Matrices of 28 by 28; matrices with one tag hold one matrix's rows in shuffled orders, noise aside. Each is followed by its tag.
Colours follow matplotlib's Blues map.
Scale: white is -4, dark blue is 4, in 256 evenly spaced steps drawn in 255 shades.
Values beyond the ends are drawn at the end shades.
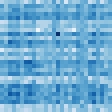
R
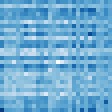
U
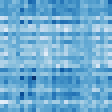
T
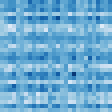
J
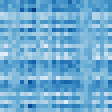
T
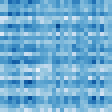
R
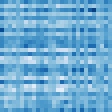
U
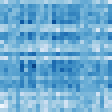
T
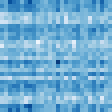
R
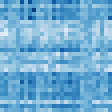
T
